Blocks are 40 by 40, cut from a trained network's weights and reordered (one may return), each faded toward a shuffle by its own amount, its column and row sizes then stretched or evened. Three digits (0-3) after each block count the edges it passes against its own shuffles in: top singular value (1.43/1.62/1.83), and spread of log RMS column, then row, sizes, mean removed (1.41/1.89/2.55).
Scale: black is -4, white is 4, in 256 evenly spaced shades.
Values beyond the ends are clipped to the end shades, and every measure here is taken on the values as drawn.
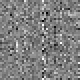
1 2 0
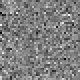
0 1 1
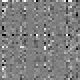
3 3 1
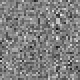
2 1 0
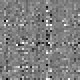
0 2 2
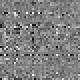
1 1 3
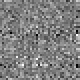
3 0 2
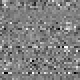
2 1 3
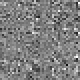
2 2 1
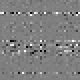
3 1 3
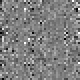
0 3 1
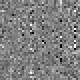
2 2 0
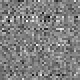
3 0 2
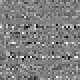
0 1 3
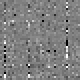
3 2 1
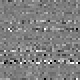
2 0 3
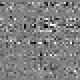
1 2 3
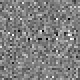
1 0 2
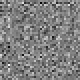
3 2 1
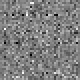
0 2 1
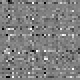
0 1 3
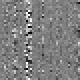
2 3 0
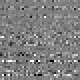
1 0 3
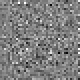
2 2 1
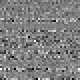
1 0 3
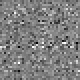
1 1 2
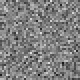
1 0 0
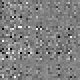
0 2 2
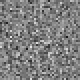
0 1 0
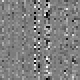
1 3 0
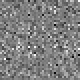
1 2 2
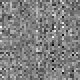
0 2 0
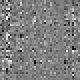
0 3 1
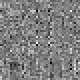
3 2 1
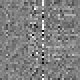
3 2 0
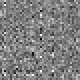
2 2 0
